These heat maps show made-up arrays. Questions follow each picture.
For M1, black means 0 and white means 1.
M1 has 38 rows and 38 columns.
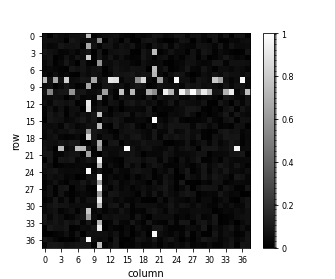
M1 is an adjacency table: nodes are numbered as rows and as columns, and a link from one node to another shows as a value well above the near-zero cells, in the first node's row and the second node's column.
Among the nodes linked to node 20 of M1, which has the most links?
node 10
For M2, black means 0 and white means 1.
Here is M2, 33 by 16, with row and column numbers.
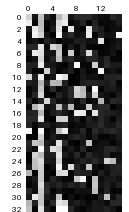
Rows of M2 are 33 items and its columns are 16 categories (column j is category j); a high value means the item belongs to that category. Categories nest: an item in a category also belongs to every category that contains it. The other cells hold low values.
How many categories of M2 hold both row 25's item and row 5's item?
2
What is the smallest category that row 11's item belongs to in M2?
4
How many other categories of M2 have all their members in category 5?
9
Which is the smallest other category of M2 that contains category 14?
13
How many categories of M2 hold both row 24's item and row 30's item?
4
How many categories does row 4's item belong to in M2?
1
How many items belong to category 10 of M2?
6
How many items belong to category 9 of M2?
4
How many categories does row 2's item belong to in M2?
5
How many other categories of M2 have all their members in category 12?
1
